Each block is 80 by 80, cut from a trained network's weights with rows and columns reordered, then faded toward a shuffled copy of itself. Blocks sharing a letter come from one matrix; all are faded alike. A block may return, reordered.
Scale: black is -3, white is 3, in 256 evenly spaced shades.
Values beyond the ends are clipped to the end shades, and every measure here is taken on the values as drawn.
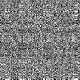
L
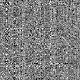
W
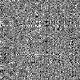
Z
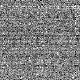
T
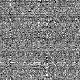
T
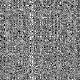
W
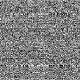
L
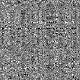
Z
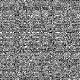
L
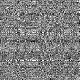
L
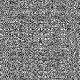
L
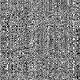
W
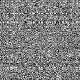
L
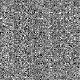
Z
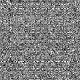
L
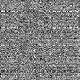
L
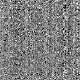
W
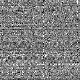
T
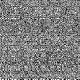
L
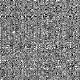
Z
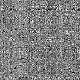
Z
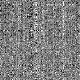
W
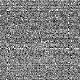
T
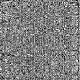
Z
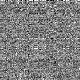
L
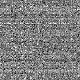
T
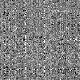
W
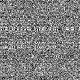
L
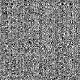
Z
